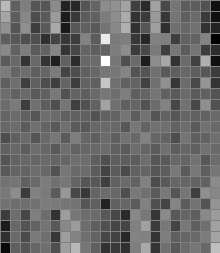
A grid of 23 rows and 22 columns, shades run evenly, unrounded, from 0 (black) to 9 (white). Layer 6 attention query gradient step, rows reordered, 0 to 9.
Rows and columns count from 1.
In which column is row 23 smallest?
1
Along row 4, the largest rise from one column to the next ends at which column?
11
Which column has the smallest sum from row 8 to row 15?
18
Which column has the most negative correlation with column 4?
13
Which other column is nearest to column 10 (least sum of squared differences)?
19
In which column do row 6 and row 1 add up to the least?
22
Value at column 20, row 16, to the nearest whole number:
4
